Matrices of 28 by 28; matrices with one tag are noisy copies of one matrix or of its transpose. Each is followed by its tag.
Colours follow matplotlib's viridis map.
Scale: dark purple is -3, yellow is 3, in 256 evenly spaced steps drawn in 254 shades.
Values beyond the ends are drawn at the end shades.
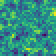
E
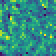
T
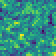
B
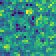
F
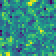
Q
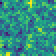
Q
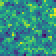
E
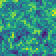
E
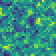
F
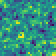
B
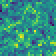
B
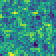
E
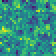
Q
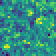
F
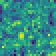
B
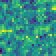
Q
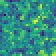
B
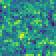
B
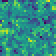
Q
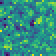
F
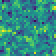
Q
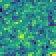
B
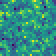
T
